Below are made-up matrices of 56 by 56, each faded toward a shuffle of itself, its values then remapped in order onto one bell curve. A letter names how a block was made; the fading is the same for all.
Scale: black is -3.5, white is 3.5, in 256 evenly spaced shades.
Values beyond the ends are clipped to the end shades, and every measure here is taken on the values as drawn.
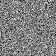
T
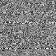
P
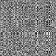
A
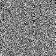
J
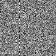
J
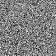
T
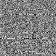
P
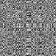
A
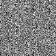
J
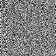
J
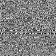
P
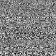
P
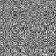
A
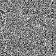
J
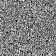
T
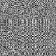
A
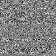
P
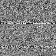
P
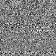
P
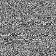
P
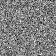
T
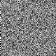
J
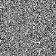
J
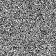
T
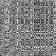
A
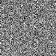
J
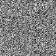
J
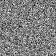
T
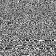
P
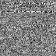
P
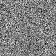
T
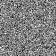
T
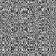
A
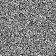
T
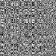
A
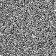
T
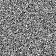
T
